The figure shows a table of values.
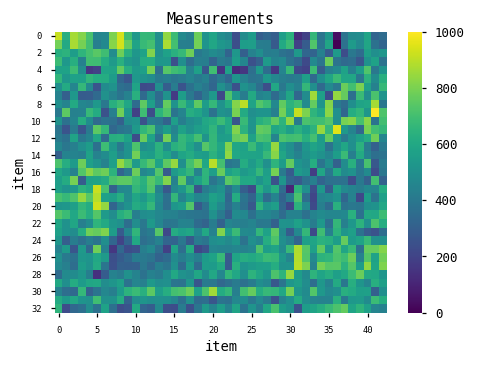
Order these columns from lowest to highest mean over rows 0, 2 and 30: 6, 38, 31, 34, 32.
32, 31, 34, 38, 6
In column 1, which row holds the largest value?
9
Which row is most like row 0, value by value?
1
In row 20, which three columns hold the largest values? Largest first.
5, 6, 17
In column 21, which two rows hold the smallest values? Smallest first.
4, 7
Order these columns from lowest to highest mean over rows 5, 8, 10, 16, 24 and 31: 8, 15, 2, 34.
8, 15, 2, 34
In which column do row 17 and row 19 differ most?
3
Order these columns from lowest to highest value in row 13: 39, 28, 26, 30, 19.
30, 26, 39, 19, 28
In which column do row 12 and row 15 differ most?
41
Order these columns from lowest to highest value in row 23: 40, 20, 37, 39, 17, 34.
40, 39, 20, 37, 17, 34
